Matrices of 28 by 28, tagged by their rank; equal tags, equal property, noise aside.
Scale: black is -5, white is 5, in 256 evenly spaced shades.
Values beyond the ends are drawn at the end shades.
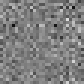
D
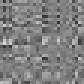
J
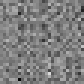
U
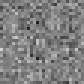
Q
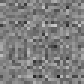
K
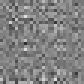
U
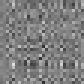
K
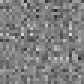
Q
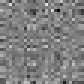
U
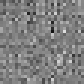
U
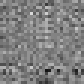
U
